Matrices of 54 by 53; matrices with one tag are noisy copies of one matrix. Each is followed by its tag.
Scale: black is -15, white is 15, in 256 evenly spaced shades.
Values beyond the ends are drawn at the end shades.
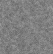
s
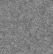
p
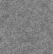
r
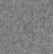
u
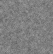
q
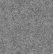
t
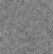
r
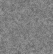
t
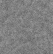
r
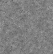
s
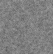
s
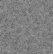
q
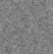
s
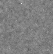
q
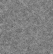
q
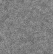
r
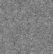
t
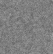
u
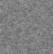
q
